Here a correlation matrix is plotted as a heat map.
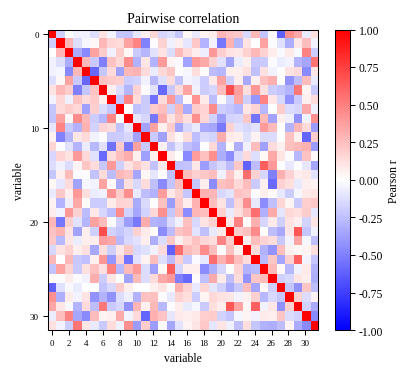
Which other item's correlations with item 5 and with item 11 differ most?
30
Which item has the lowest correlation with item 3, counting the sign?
6
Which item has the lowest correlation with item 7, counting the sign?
12
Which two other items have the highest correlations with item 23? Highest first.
15, 18
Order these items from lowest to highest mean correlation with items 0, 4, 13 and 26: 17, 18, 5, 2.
5, 2, 18, 17
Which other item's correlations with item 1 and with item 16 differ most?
20
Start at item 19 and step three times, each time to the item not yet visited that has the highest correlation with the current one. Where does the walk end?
21
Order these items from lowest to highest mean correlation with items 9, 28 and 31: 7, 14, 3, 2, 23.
14, 2, 7, 23, 3
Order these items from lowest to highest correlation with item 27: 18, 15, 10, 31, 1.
31, 1, 10, 18, 15
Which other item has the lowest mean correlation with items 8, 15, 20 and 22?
10
